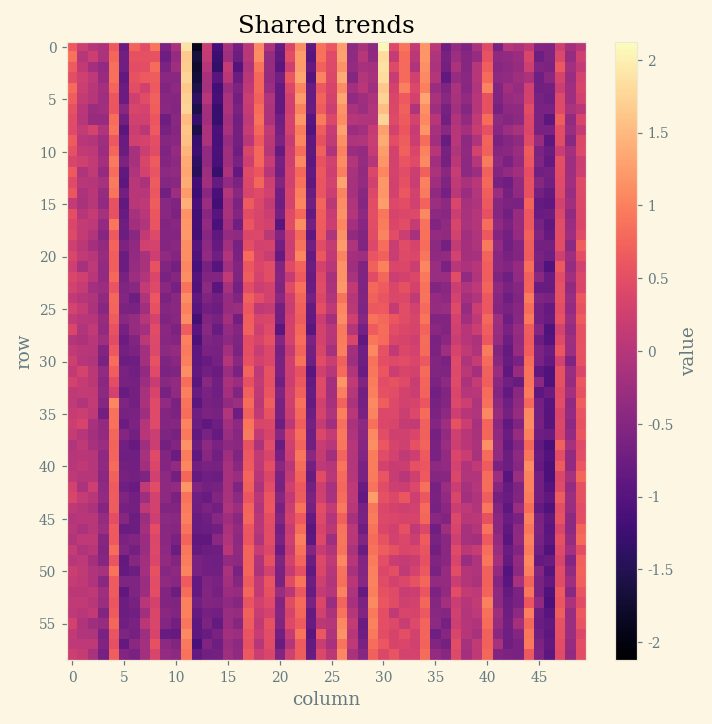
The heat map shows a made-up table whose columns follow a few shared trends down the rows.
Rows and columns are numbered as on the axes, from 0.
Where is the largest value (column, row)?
30, 0
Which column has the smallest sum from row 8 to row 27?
12
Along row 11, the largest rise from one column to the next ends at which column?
11
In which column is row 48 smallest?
46
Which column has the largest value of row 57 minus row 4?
29
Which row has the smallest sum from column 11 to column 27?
57
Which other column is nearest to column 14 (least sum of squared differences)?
23
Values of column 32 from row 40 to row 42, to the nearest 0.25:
0.25 0 0.25
